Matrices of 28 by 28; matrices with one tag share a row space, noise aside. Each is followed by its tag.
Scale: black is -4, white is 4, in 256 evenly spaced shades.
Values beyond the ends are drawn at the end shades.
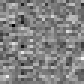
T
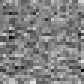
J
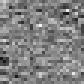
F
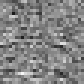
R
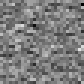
J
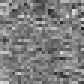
F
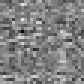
R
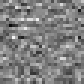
R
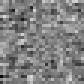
T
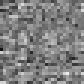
T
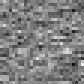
F
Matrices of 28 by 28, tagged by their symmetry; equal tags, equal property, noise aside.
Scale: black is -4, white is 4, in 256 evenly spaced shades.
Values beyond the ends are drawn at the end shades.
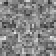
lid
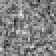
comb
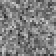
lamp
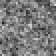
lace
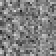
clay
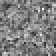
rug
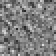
lamp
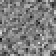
rug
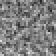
lamp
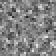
rug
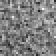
lamp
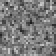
comb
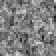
lamp
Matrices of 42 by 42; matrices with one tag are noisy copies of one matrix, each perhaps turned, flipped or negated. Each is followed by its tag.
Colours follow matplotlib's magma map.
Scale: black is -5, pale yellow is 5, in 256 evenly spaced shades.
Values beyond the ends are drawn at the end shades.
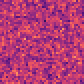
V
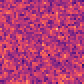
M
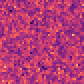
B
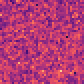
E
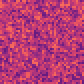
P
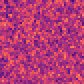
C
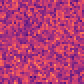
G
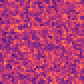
P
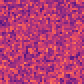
E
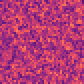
P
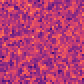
B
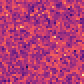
G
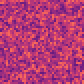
V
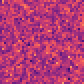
M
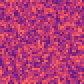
C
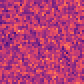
P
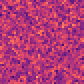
C
